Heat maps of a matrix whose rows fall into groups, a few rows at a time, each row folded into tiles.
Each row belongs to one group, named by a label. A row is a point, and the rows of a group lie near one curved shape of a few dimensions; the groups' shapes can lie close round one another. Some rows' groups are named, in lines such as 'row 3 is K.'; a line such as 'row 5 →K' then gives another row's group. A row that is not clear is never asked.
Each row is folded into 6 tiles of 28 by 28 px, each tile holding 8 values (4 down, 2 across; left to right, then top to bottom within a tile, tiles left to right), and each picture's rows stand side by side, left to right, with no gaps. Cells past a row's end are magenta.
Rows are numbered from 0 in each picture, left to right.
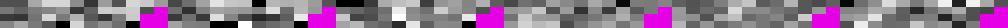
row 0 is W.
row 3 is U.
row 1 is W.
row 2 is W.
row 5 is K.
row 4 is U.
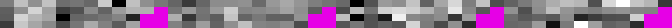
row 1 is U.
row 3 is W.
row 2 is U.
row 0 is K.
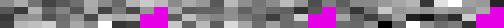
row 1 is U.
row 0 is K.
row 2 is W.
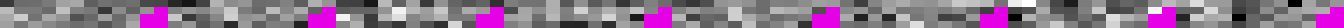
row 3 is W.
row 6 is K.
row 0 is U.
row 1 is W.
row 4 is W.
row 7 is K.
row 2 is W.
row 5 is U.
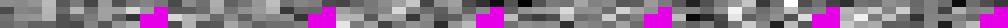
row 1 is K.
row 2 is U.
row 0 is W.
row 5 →U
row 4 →U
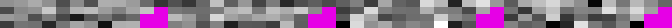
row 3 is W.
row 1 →W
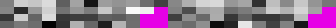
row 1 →W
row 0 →W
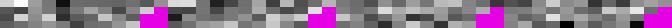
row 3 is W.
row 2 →W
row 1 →K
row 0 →K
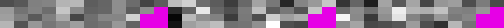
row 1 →K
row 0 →U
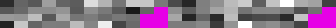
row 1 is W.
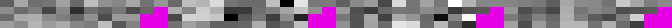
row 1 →K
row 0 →U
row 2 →U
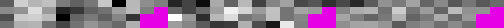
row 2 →U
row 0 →K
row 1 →W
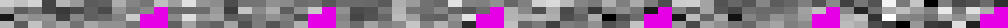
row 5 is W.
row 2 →U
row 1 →K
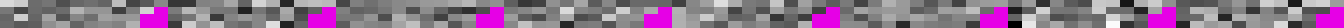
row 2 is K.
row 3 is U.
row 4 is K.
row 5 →W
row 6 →K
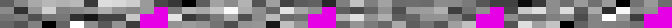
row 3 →U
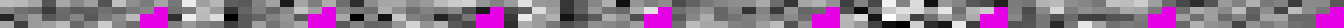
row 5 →W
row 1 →K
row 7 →U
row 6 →W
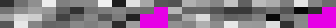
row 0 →K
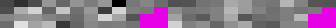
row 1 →U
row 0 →U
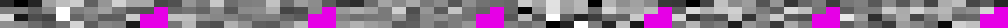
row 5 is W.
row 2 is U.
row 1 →K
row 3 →W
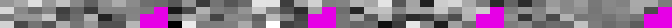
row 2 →W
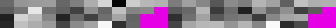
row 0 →K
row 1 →K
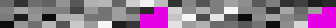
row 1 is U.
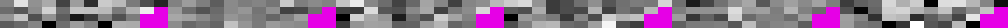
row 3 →K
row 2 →K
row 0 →W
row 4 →U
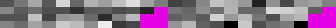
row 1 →W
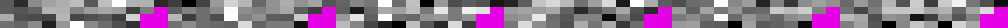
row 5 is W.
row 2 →W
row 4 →W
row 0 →W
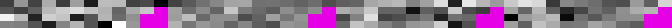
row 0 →W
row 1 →U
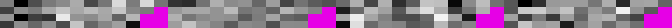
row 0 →U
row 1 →U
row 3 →U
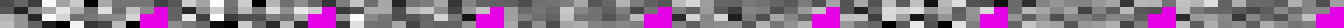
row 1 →W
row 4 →K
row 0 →W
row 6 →U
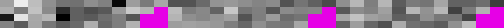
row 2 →K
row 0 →K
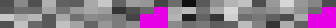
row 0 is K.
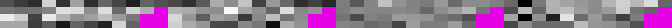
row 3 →U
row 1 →U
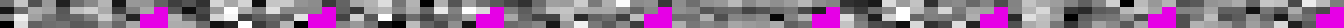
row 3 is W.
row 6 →K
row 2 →W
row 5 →W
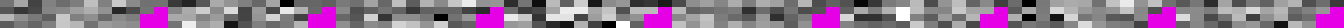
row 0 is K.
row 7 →W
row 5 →U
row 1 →U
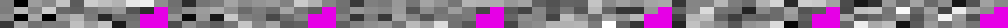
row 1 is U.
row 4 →K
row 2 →U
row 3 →K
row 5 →U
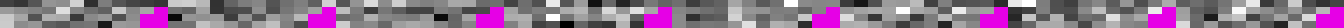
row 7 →U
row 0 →U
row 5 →U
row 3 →W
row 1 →K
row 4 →U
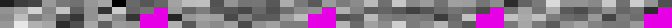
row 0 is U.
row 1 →K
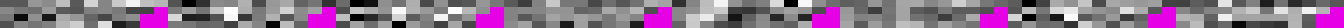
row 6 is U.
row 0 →U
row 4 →K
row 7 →W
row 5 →U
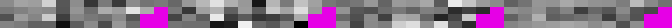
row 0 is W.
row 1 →W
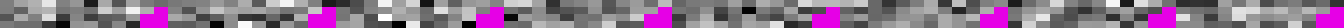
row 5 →K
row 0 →W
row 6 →K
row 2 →W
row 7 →W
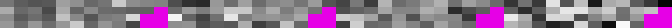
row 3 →W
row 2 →K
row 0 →U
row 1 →W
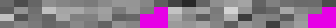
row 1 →U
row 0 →W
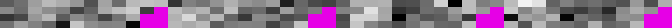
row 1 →U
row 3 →K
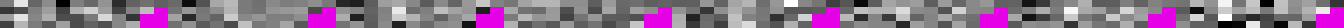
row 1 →W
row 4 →U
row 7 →W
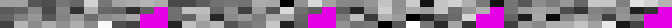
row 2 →W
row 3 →U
